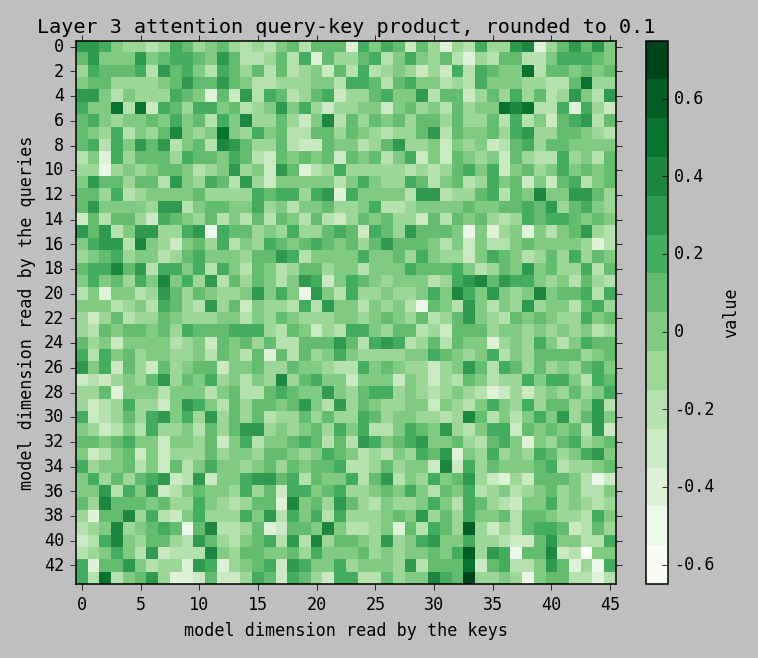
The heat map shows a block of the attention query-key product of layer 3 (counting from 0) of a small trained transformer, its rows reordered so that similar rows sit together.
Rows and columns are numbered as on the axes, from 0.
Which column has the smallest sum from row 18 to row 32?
1
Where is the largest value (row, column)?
43, 33
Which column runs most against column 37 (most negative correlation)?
40
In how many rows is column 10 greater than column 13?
19
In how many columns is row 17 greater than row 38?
20
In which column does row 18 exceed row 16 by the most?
8
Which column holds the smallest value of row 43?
38
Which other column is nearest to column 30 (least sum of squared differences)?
23
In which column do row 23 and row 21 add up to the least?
29
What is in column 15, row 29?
0.1
